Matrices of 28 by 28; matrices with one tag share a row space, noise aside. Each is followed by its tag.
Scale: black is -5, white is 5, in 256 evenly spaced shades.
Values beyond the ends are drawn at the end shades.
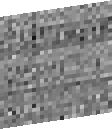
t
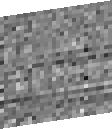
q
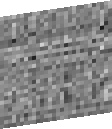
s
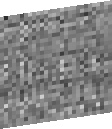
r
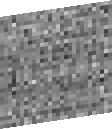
s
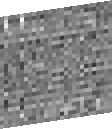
r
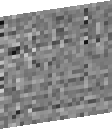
q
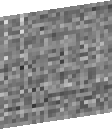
r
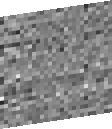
q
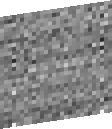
s
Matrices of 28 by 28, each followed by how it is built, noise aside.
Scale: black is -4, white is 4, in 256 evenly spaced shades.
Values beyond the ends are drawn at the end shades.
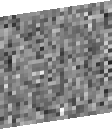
low rank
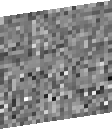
uneven rows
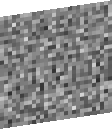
repeating columns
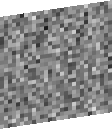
repeating columns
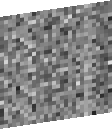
repeating rows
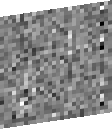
uneven columns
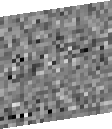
uneven rows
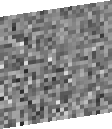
lower triangular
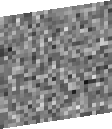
noise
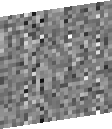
uneven columns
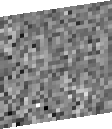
lower triangular
